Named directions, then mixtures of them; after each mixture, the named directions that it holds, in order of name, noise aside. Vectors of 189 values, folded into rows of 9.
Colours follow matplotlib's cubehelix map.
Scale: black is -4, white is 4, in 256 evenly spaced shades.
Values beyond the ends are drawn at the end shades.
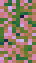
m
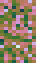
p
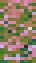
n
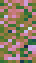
n.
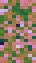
m, p.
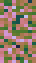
m, p.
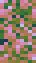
m, p.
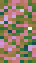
n, p.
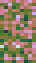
n, p.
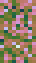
p.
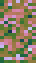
m, n.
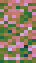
n.
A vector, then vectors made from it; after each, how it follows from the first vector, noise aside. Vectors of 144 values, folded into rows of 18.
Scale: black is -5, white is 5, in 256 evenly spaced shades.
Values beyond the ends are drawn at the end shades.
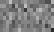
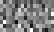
wrapped around, negated, scaled up.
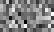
wrapped around, negated, scaled up.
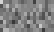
reversed, negated.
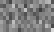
negated.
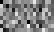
reversed, scaled up.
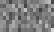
negated.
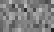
copied.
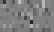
wrapped around, partly zeroed.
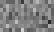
wrapped around.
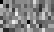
reversed, scaled up.
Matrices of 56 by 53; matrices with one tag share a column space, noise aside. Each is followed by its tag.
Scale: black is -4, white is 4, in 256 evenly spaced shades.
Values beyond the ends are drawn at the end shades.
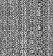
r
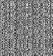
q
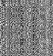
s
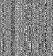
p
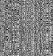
p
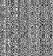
s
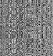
s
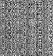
q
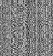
s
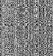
s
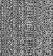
r
